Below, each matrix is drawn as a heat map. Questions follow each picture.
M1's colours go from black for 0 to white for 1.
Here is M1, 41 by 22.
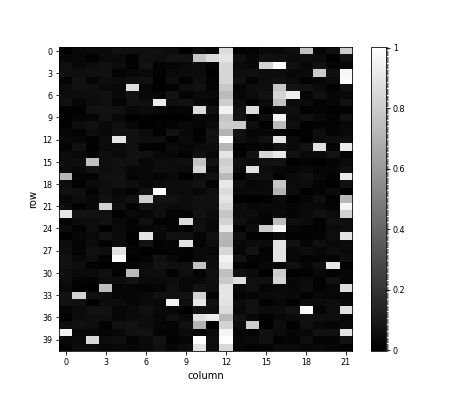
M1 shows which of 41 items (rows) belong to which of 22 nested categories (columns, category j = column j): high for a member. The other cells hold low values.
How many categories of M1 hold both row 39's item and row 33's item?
2
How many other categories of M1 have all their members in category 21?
5
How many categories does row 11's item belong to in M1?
1
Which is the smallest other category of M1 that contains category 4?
16
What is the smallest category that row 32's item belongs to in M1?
3
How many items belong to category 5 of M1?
2
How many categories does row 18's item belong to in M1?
2
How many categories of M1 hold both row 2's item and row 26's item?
2
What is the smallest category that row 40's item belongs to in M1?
10
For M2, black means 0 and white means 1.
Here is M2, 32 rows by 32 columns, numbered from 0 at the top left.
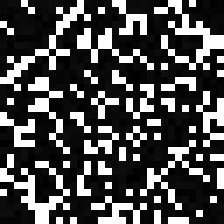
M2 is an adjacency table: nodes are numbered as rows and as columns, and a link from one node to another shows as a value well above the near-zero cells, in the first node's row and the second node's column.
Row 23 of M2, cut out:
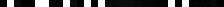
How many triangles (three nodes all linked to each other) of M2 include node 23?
7
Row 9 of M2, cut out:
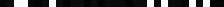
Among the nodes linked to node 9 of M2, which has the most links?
node 29
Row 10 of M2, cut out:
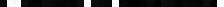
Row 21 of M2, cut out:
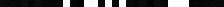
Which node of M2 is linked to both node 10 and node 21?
node 12
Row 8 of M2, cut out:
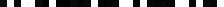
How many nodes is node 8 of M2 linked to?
12
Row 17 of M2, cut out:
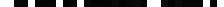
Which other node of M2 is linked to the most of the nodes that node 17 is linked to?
node 25
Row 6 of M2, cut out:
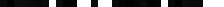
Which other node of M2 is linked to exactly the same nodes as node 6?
node 5
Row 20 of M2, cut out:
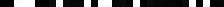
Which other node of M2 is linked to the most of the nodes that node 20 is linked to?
node 18
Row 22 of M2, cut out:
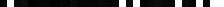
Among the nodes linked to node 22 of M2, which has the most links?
node 31
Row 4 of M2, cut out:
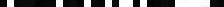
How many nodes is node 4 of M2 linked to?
12
